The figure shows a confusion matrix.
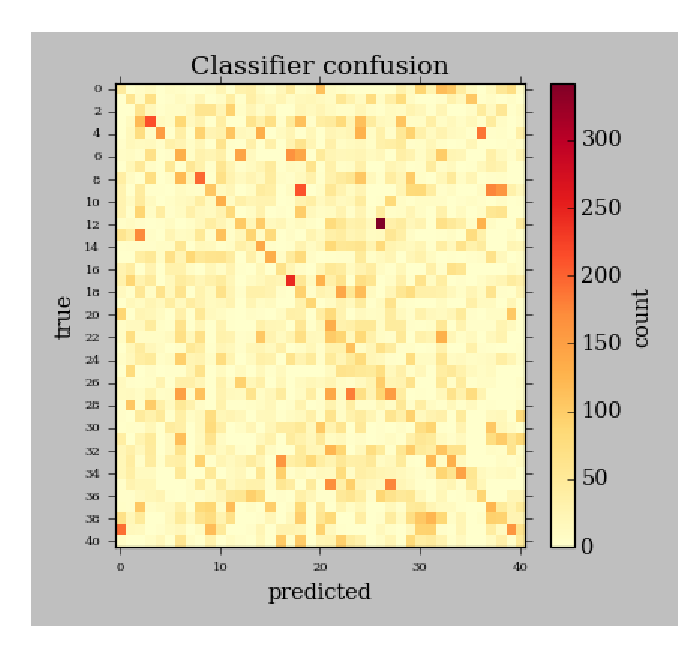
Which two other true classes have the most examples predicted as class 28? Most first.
3, 1
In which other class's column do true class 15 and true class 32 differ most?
21
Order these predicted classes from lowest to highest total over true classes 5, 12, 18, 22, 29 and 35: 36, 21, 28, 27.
36, 28, 27, 21
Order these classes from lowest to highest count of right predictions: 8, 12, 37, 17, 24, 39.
24, 12, 37, 39, 8, 17
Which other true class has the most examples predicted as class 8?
27
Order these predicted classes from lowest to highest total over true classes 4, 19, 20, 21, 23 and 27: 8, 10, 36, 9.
9, 10, 36, 8
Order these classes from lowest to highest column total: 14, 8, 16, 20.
16, 20, 14, 8
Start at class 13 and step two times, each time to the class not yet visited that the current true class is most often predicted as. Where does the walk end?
11
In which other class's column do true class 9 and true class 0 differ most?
18
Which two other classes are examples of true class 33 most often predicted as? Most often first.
16, 31
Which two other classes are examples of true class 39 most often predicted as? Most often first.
0, 9
